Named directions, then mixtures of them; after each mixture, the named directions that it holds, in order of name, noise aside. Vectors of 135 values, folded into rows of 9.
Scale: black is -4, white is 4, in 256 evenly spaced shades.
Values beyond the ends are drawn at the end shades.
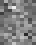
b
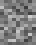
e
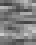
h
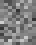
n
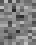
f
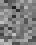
b, n.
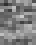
b, f, h.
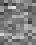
b, h.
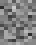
e, f.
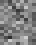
f, n.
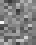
n.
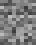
b, e, h.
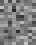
f.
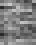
h.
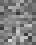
b, e, n.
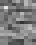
h.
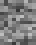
e, f, h.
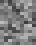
f, h, n.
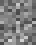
b, n.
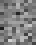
b, e, n.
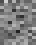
f.
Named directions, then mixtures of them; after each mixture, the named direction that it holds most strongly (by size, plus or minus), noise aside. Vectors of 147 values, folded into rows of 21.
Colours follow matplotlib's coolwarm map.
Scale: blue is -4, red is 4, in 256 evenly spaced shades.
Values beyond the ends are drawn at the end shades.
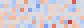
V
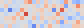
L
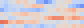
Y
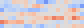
Y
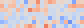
V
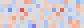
L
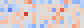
L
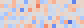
V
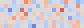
L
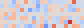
V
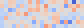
V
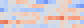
Y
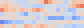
Y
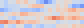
Y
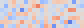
V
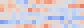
Y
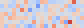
V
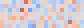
V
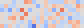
L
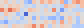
L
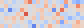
L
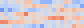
Y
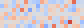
V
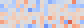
V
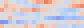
Y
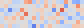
L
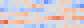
Y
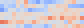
Y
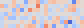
V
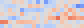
Y
